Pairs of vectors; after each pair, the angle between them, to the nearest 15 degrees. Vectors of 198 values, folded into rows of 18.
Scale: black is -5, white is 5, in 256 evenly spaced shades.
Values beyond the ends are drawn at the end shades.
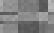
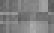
150 degrees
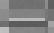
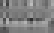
135 degrees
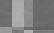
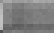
105 degrees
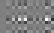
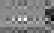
45 degrees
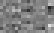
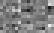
15 degrees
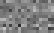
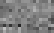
30 degrees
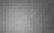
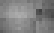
45 degrees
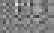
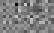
150 degrees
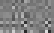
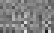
150 degrees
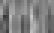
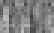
150 degrees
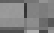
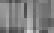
45 degrees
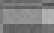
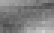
90 degrees
